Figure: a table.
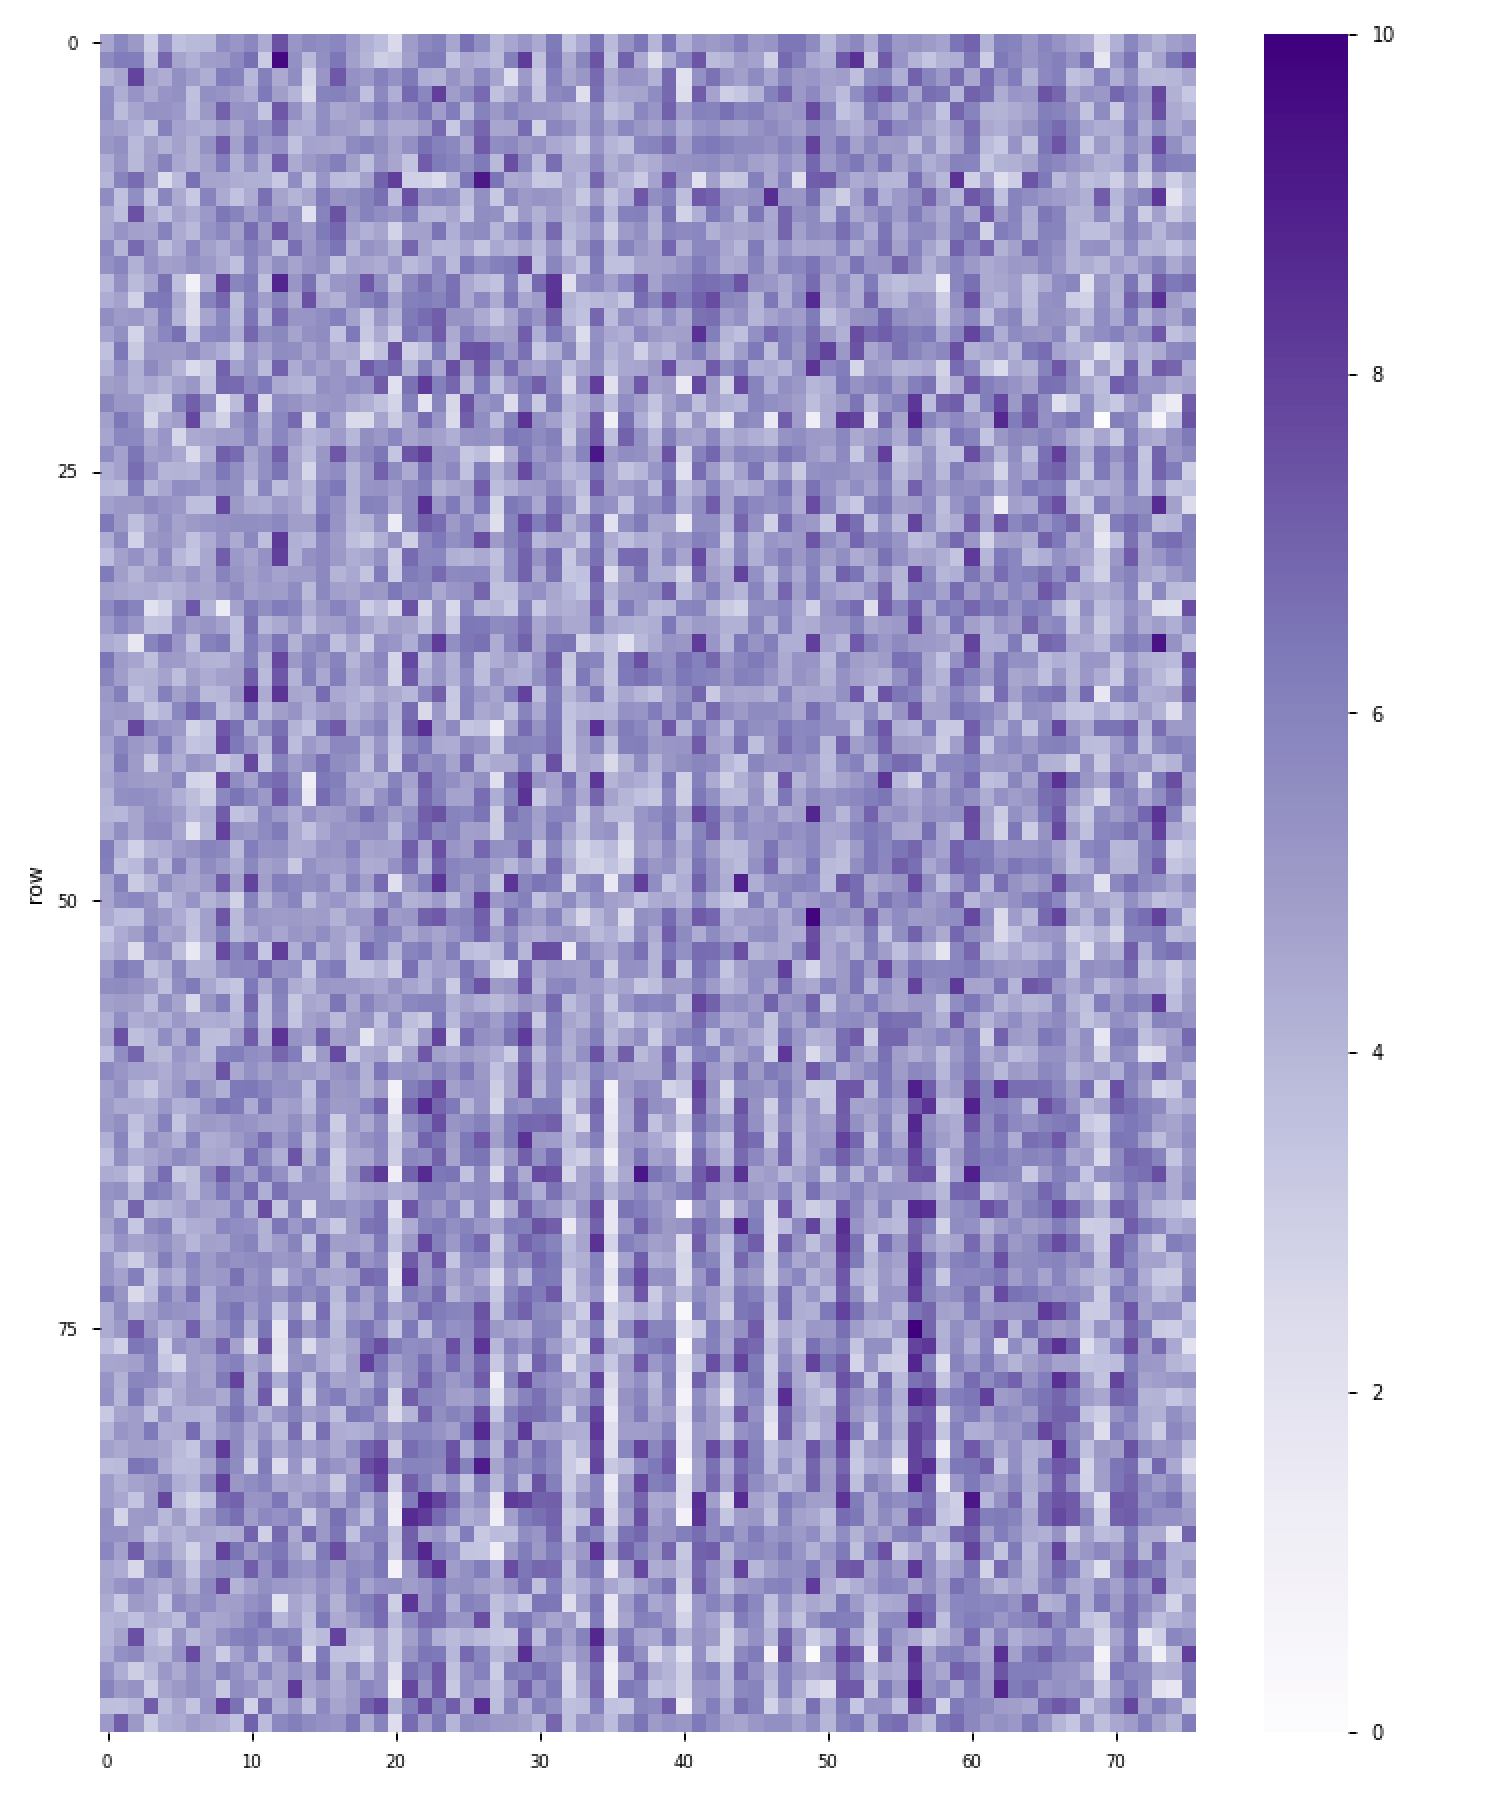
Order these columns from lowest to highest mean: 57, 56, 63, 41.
63, 57, 41, 56
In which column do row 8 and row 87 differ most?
26
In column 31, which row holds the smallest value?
8
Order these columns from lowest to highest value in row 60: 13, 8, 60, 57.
13, 57, 60, 8
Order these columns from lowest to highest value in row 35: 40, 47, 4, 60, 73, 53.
47, 40, 53, 4, 60, 73
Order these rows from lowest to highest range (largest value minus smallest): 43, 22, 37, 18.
37, 18, 43, 22
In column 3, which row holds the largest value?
97
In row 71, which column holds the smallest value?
35
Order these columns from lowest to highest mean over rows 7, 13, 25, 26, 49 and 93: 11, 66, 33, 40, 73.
40, 33, 11, 73, 66
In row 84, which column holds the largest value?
56
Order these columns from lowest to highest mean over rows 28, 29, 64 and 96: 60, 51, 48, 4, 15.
48, 4, 15, 60, 51
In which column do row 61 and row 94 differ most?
46
